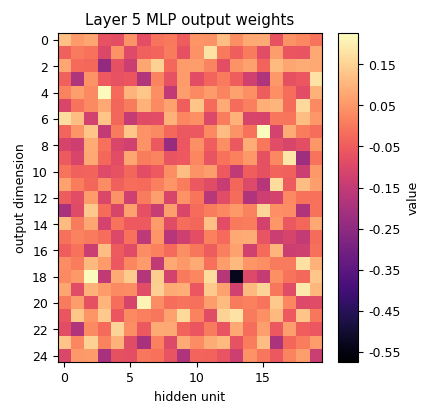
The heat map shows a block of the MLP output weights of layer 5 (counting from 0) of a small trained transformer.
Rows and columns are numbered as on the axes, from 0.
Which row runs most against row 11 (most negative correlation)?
7
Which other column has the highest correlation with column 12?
15
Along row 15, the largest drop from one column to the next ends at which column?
8
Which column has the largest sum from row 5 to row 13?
2
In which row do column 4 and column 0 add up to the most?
23
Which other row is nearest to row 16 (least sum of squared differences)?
20
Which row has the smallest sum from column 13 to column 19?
18
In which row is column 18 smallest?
9
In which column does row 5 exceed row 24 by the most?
3
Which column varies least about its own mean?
10
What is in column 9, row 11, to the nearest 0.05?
0
